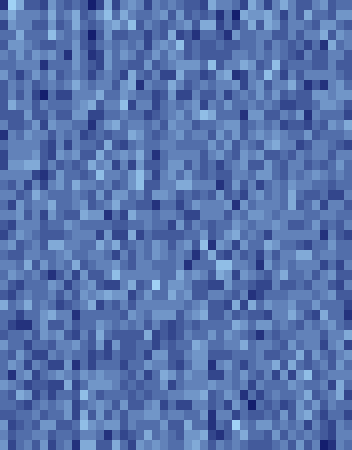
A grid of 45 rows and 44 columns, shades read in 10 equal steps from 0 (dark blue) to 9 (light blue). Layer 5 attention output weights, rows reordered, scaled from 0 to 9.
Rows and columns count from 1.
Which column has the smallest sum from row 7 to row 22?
6
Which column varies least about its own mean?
40
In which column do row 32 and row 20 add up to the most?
37
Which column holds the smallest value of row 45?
41
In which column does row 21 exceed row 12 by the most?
31
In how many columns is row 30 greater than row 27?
17
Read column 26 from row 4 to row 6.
4 3 3
